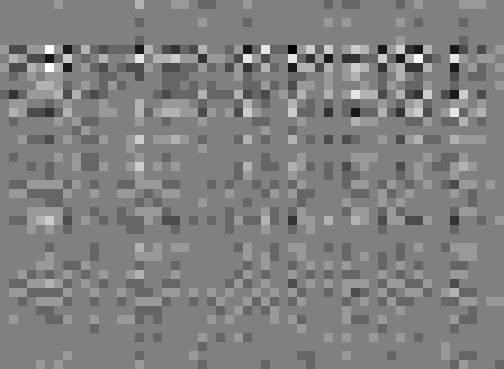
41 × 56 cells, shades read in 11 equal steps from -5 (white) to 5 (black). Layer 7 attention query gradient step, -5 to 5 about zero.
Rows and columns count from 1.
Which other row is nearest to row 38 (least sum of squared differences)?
3
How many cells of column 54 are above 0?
6
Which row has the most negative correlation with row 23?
29
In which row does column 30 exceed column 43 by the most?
7
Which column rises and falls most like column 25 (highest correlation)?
18
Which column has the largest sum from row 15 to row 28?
39
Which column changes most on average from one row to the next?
51
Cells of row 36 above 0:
9
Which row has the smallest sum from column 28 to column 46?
11
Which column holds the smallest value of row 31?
16
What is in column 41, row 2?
0
